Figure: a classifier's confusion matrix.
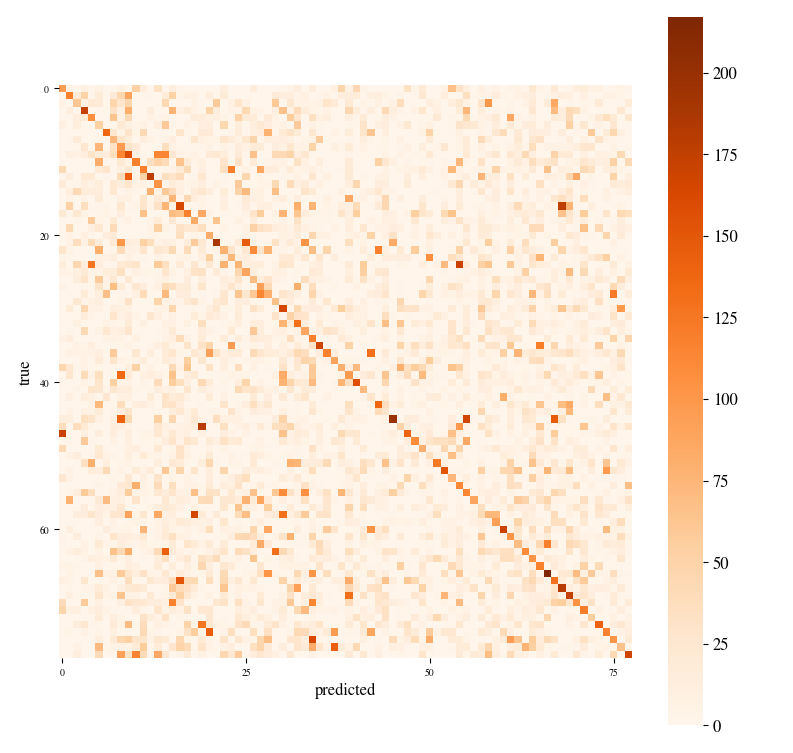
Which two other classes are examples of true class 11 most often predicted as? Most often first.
23, 27
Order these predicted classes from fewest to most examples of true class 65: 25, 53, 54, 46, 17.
25, 17, 54, 53, 46
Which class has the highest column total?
34
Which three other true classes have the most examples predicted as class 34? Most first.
75, 70, 66
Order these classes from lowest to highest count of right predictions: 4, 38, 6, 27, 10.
38, 27, 4, 10, 6
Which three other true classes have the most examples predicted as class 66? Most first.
62, 52, 11
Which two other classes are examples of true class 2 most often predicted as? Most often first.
58, 67
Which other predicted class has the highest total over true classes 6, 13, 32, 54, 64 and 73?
19
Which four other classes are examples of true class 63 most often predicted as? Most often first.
14, 29, 9, 7
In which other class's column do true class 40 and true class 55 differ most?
33
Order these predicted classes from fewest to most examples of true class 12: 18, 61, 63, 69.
18, 63, 61, 69
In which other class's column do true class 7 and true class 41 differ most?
35
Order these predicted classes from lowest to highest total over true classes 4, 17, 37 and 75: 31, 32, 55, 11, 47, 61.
47, 55, 31, 11, 32, 61
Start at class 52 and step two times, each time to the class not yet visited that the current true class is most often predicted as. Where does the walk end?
20
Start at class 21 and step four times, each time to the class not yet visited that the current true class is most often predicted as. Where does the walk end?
8
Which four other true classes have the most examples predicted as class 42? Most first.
36, 60, 74, 6
